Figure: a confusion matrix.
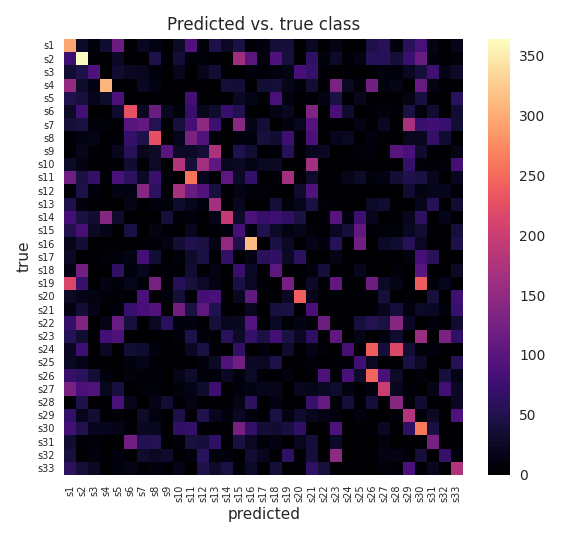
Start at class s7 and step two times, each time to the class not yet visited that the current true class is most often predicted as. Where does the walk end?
s33
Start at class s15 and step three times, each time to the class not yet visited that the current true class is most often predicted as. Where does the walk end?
s4
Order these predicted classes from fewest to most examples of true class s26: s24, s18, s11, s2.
s18, s11, s2, s24
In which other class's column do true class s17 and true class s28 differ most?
s22
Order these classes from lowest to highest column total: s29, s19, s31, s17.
s17, s31, s19, s29
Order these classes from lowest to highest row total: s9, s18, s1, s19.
s18, s9, s1, s19
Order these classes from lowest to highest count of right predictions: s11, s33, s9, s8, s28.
s9, s28, s33, s8, s11
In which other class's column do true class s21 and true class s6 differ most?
s10
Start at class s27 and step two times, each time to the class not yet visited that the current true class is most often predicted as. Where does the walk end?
s5
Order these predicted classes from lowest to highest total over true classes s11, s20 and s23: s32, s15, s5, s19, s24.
s24, s15, s32, s5, s19
